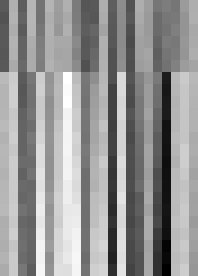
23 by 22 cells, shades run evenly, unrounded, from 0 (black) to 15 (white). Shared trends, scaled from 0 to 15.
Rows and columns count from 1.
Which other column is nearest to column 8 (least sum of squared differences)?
14
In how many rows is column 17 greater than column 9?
6
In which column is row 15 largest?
8
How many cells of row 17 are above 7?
14
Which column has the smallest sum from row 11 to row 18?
19
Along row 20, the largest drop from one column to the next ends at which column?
13
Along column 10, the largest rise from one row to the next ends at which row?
7
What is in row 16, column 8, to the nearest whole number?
14
